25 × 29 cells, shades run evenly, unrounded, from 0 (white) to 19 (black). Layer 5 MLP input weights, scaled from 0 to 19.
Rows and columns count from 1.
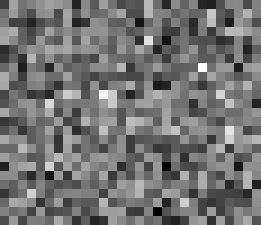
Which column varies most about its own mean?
26
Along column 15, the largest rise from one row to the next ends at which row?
11
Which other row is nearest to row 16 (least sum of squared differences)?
4
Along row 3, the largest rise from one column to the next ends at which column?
9
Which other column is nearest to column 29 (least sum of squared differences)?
2
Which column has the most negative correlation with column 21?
8
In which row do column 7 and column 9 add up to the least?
18
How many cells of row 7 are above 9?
24
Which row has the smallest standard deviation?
13
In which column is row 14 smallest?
15
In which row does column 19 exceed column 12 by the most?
23
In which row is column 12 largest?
25
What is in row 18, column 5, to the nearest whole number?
12
